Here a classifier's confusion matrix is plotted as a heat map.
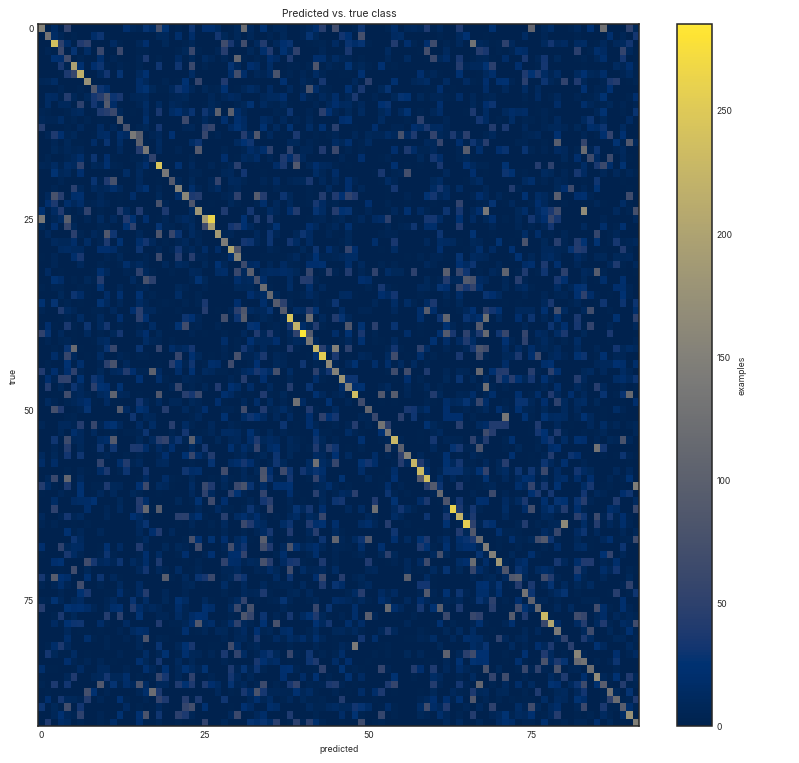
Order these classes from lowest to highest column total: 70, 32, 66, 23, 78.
70, 32, 78, 23, 66
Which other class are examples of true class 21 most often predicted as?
81
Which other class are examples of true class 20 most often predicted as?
11
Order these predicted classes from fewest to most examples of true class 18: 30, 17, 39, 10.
17, 10, 30, 39
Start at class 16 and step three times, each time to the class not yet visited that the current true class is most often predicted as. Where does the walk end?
62
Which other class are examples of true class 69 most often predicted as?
61
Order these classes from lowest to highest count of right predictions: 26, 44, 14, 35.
35, 14, 44, 26
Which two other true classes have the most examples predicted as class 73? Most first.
72, 76
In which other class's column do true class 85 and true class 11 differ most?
27
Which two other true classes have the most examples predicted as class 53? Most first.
76, 55
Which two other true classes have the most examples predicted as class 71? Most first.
51, 32
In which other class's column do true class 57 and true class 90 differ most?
42
